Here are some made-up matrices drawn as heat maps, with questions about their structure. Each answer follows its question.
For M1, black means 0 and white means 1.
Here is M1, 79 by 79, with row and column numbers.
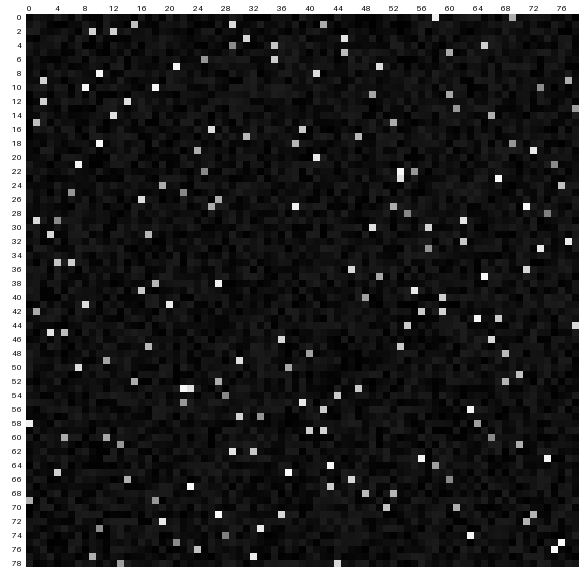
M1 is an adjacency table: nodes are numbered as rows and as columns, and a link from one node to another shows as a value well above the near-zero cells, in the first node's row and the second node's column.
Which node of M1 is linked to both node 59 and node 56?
node 42
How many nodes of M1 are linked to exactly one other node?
2
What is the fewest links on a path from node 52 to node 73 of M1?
5
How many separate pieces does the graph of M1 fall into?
2
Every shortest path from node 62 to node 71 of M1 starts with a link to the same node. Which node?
node 29
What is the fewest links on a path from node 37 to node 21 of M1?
3
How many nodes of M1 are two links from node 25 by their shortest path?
3
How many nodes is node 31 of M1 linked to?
2
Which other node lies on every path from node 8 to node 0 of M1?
node 10
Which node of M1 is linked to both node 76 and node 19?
node 24
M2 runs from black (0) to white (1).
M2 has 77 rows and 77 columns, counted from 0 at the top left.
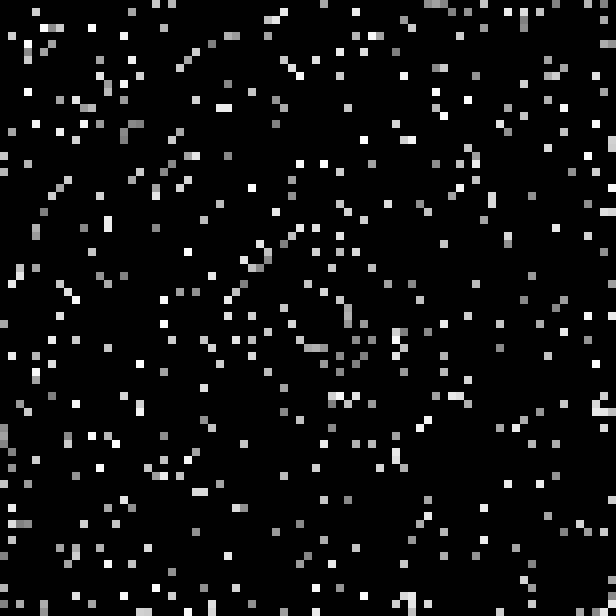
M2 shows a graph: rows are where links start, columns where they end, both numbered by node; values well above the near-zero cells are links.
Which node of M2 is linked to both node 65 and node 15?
node 10
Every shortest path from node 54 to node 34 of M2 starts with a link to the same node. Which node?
node 49
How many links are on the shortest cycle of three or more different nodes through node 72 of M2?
5
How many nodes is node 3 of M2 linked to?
8
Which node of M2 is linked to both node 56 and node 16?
node 1
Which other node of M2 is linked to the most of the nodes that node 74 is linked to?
node 17
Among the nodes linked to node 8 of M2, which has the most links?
node 55
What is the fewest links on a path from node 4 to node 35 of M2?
2
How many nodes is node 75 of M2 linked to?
11
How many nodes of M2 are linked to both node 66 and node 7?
0
